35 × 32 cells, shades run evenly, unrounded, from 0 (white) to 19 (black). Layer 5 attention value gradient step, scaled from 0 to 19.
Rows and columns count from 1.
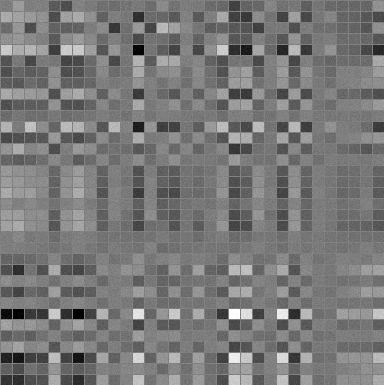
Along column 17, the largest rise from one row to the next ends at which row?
30
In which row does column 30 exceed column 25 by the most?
5
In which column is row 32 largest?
20
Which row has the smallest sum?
29
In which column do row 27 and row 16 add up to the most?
14
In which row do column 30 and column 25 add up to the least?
12
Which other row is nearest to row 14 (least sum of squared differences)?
32
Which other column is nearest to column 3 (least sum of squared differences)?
25
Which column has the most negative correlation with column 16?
31
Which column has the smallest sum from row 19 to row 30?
21
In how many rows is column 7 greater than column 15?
16
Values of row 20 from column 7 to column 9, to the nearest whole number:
7 9 12
